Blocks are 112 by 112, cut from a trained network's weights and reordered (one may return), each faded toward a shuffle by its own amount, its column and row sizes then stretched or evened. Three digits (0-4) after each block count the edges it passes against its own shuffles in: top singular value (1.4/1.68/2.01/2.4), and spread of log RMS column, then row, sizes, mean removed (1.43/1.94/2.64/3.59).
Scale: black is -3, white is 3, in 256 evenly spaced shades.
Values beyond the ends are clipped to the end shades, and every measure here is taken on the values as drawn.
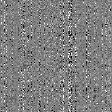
2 4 0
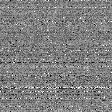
2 0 3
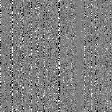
2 4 0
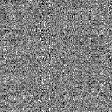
3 2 0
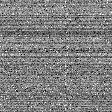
4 0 0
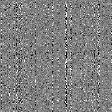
3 4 1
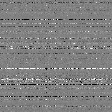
4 0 4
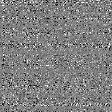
0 2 4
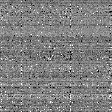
3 2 2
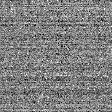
3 2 0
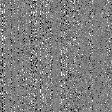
1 4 0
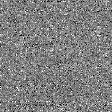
1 1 2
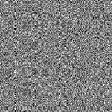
4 2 0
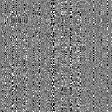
4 4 0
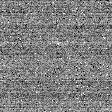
2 1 0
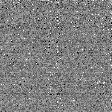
0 1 2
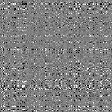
4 3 4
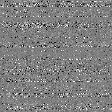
1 1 4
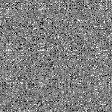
2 0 3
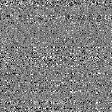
2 2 4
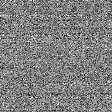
0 1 2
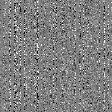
1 4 0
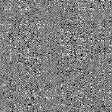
1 3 3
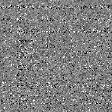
1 2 3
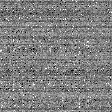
3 2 0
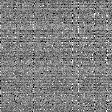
3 3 1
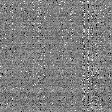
2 3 0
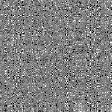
3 3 2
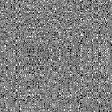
4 3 1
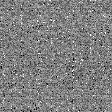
0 2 0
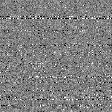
2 0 3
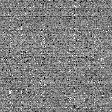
2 2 1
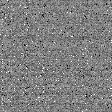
0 1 1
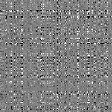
4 4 4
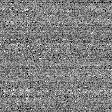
2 1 2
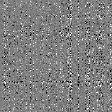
2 4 2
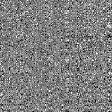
3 3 0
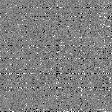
2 2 3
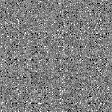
2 2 1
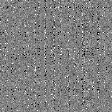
1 3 1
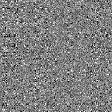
2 2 1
